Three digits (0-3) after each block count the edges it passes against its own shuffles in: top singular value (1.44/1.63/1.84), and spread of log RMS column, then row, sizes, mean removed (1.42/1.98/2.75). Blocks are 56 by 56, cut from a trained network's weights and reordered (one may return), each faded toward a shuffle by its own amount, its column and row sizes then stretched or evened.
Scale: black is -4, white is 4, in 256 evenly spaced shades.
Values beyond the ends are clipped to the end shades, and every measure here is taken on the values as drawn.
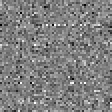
1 1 2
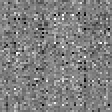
0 2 2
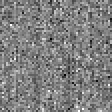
0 1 0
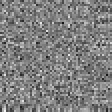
3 1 1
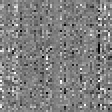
1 3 2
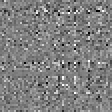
1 2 2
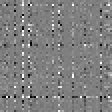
2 3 2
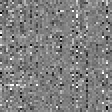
0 3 1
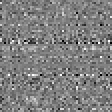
3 1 3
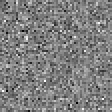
0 1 1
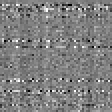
2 0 3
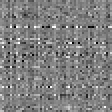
3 0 3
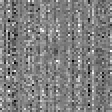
3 3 1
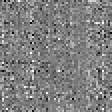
0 2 2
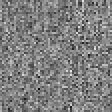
2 1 0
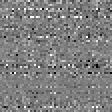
0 1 3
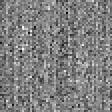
2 0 1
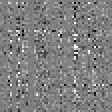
1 3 2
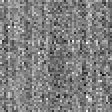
2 0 1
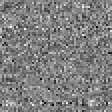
2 0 2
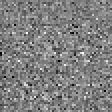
0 0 2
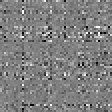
2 2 3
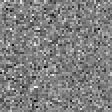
1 1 1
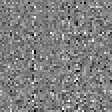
2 2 2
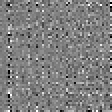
3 3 2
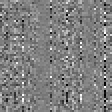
3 3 0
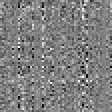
2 3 1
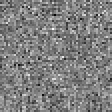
2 0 1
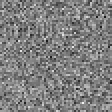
2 0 0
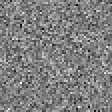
0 0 0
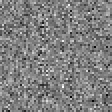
0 1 0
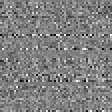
2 0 3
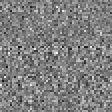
2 0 2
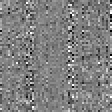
2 3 0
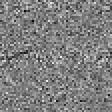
1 0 2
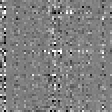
2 3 2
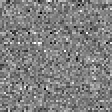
0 0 2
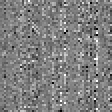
0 3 0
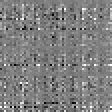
3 2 3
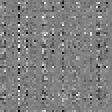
3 3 2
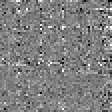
0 2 2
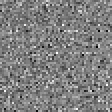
0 0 2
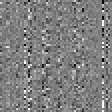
3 3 1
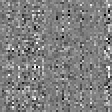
1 3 1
